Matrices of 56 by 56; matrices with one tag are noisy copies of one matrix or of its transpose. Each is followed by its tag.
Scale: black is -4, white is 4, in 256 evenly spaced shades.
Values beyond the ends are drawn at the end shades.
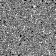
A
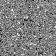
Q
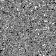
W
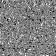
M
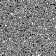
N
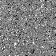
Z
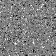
Z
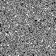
A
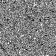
M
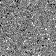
N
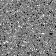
Z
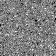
A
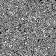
Q
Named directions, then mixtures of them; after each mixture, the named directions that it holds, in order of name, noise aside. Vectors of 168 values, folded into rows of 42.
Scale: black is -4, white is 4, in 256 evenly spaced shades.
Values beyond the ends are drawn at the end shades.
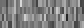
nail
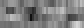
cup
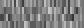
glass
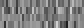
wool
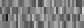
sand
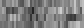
cup, sand.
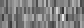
glass, nail.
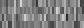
nail.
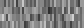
glass.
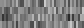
glass, sand.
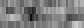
cup.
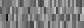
sand.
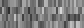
cup, sand, wool.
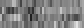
cup, sand.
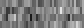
cup, sand.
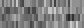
cup, glass, sand.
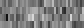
cup, sand.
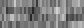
cup, nail.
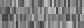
glass, sand.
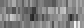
cup.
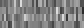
nail.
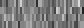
nail, sand, wool.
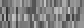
cup, nail, sand.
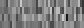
glass, nail.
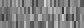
glass, nail, sand.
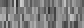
glass, nail, wool.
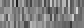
glass.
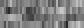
cup, wool.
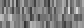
cup, glass.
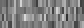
nail.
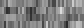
cup, wool.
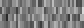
sand.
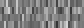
wool.
